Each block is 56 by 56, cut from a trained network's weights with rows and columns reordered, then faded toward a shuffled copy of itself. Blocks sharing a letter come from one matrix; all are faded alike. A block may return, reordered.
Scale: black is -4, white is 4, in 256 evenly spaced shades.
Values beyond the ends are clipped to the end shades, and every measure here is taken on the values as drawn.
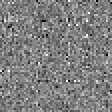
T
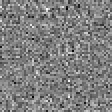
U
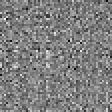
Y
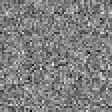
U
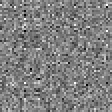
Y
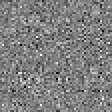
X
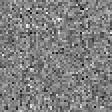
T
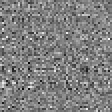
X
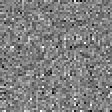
T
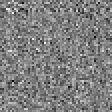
U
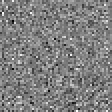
Y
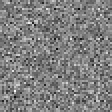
U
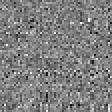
X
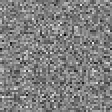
U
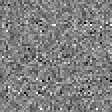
T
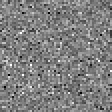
T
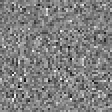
Y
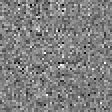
X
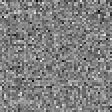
U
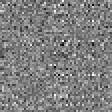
X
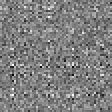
X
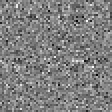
T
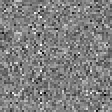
T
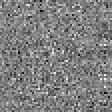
T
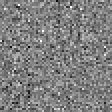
Y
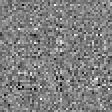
X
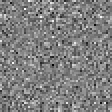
Y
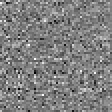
X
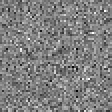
Y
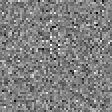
T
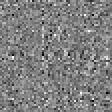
X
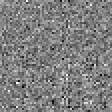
T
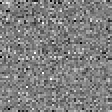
X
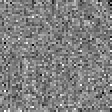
Y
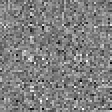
X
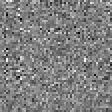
Y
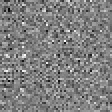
X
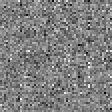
T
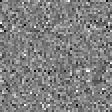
T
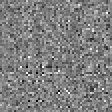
T
